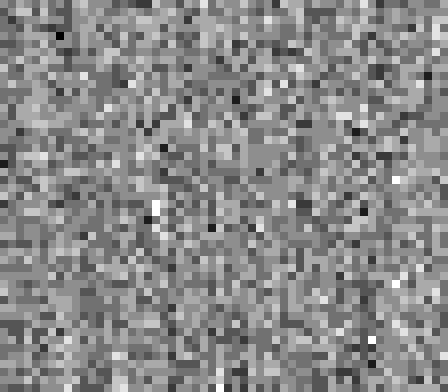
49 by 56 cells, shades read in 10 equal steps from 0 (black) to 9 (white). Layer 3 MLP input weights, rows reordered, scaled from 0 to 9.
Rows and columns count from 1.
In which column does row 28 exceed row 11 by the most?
16
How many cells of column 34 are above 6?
10
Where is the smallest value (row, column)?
5, 8
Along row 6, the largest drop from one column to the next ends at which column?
30
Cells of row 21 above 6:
3
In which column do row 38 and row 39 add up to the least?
46
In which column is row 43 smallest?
31
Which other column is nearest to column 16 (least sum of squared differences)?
32
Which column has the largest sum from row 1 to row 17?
34
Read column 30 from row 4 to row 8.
5 5 2 3 6
